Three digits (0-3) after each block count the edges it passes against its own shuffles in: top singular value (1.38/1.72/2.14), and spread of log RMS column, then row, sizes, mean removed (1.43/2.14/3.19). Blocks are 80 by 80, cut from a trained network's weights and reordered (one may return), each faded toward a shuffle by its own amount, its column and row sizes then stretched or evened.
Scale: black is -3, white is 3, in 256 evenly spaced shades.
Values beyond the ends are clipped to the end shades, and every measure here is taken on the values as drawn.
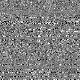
0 0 3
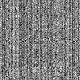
3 0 1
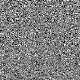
1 1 2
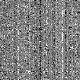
2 2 1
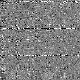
2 1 2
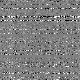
1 0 3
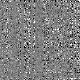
0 3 2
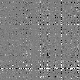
2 2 2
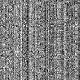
3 1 0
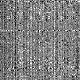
3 1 2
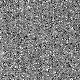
0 0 0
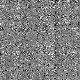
0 1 2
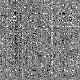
1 1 2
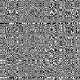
3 2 2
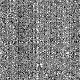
2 0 1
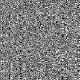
2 2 1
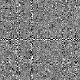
2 2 1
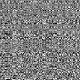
3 0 3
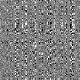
3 3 2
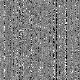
2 3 0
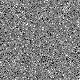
0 0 0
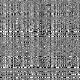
3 0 3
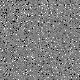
0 1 1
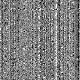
3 2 0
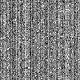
3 1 0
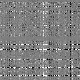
3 1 3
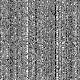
3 2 0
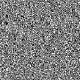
2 1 1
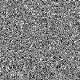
1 0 1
